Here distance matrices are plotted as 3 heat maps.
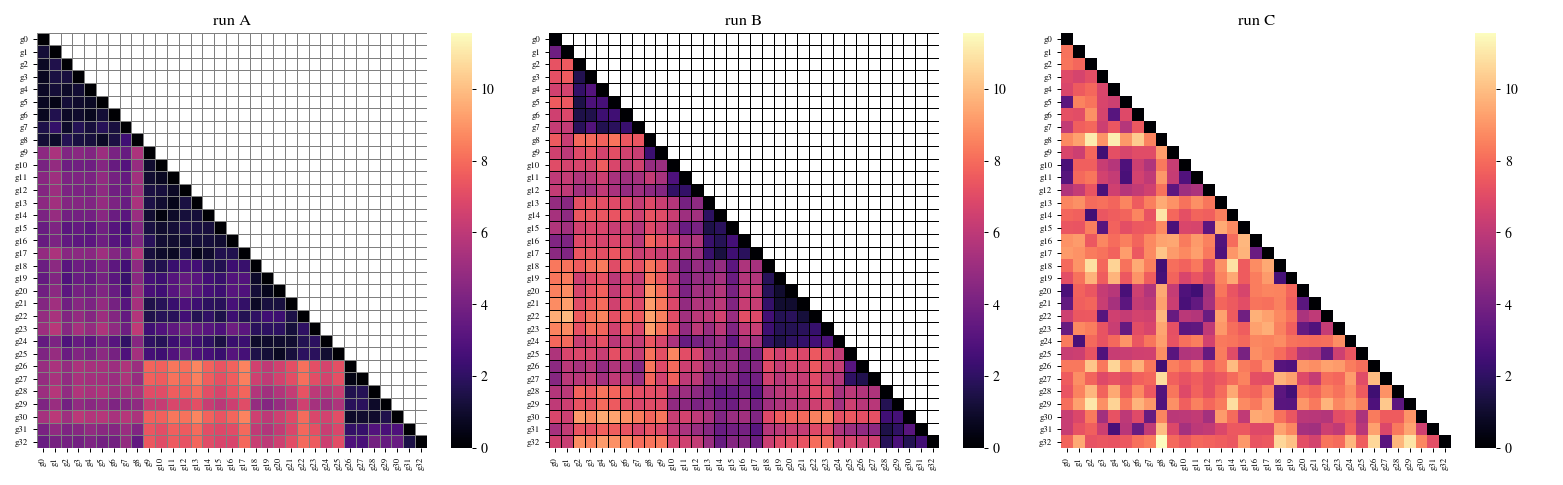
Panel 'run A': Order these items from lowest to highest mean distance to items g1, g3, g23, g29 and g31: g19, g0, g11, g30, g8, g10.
g0, g8, g19, g30, g10, g11
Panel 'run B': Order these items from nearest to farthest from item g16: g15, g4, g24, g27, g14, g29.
g14, g15, g27, g29, g24, g4
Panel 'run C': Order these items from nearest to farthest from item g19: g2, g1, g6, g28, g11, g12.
g28, g12, g11, g1, g6, g2
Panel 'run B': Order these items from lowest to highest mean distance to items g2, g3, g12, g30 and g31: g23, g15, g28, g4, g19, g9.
g28, g15, g4, g19, g9, g23
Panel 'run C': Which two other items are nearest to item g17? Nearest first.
g13, g16
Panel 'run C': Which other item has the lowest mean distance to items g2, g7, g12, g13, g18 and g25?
g3
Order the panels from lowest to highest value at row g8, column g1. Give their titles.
run A, run B, run C
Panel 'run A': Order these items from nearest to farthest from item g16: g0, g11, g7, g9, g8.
g11, g9, g7, g0, g8
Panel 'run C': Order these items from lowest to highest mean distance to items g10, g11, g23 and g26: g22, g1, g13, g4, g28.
g28, g22, g4, g1, g13
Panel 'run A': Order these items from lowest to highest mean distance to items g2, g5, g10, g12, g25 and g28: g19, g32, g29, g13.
g19, g13, g29, g32
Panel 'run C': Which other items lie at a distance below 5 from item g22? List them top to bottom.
g3, g9, g12, g15, g25
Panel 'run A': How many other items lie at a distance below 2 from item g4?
8
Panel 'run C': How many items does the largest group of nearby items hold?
7
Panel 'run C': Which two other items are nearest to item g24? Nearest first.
g1, g12
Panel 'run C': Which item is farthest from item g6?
g8
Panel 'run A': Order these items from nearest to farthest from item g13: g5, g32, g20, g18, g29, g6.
g18, g20, g6, g5, g29, g32
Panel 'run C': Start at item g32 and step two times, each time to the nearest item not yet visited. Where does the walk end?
g21
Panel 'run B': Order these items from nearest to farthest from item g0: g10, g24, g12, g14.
g14, g12, g10, g24
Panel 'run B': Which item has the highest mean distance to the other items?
g8
